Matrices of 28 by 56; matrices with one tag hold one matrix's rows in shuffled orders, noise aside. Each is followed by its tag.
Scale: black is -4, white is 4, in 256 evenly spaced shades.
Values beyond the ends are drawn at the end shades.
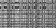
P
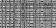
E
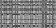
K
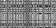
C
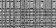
E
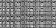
E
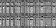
E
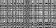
C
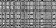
E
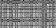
K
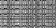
P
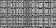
C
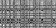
E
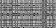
K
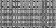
K
